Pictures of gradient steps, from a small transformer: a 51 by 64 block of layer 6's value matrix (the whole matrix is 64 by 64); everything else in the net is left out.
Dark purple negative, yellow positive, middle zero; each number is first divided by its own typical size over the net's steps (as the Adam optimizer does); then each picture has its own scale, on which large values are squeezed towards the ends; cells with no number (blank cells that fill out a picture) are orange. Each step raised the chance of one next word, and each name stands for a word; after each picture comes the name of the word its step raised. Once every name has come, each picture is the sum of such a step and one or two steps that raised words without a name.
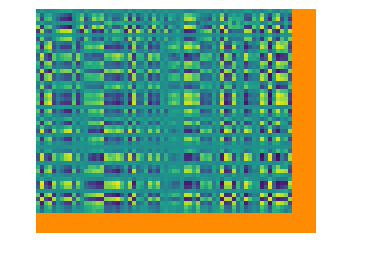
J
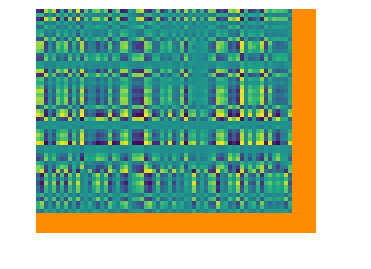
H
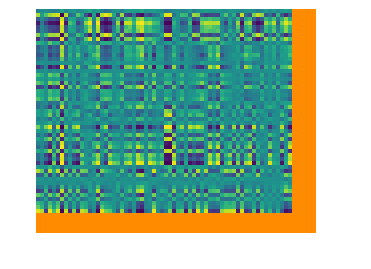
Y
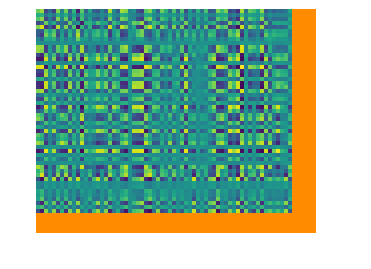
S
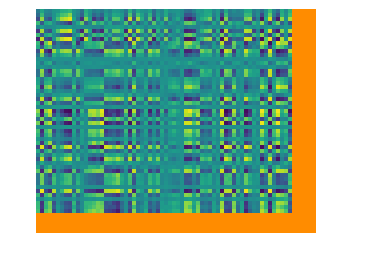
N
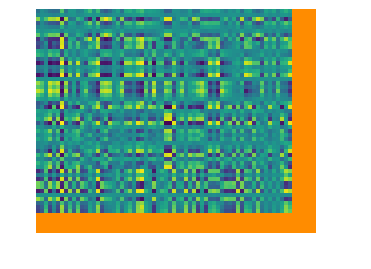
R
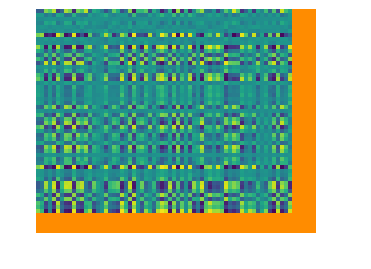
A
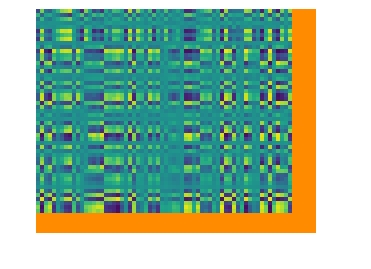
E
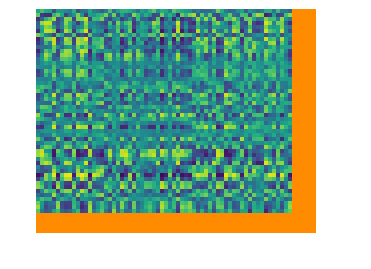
Y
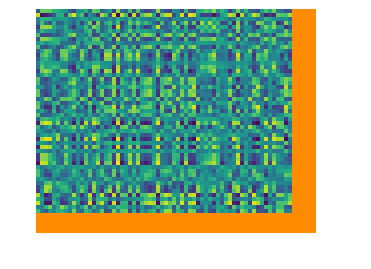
Y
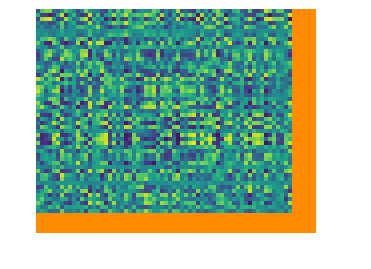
H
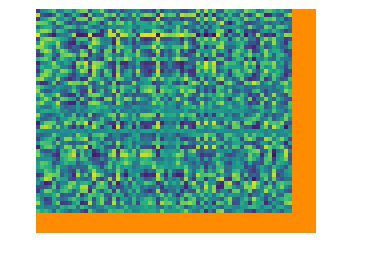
A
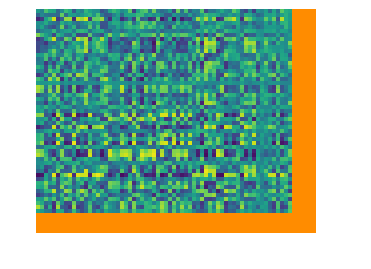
H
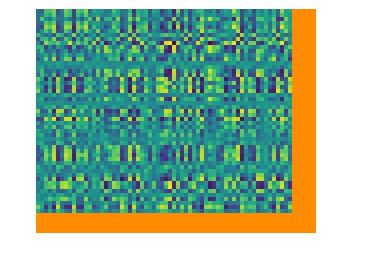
N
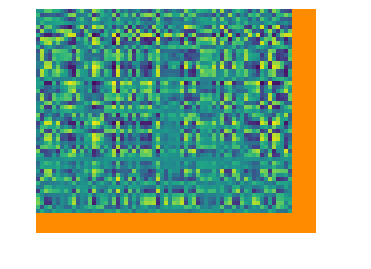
S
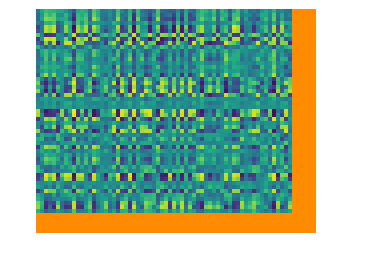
N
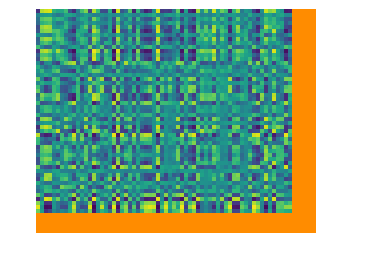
E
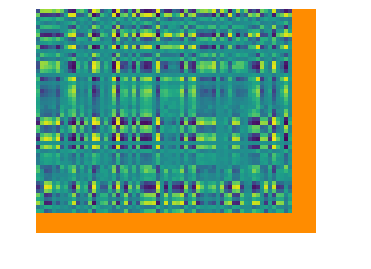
A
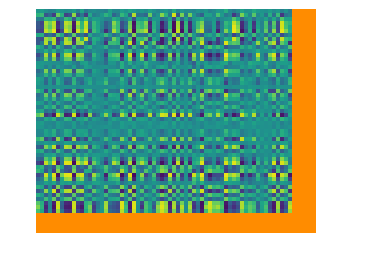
Y
